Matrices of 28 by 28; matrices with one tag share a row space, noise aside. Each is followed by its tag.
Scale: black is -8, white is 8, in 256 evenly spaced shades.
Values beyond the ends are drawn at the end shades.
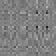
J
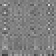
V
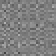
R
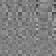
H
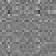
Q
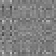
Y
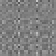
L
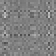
V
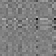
H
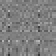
Q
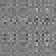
J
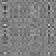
V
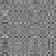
V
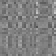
H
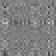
V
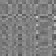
H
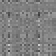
Q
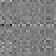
Y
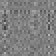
V
